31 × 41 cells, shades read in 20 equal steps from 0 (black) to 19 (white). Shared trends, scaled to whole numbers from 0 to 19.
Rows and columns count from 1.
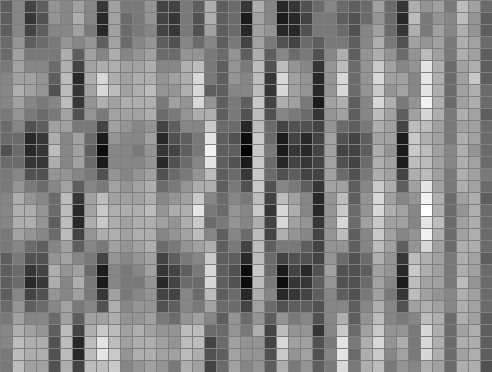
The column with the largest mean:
36
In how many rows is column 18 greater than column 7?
27
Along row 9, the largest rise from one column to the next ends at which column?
28
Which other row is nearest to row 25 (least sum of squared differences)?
1
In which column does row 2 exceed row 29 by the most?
7
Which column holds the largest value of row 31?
29
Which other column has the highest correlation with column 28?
22
